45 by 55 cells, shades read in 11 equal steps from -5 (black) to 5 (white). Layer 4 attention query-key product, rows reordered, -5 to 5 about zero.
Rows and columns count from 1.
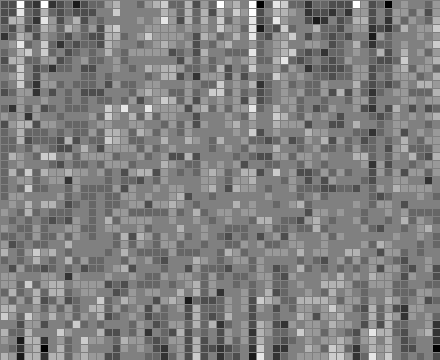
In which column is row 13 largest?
21
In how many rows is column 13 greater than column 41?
18
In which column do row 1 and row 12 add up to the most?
28
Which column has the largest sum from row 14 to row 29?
32
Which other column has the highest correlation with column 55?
36
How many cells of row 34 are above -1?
28
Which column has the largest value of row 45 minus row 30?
33
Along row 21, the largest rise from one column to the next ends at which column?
48
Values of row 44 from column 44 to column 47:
-1 -3 0 2
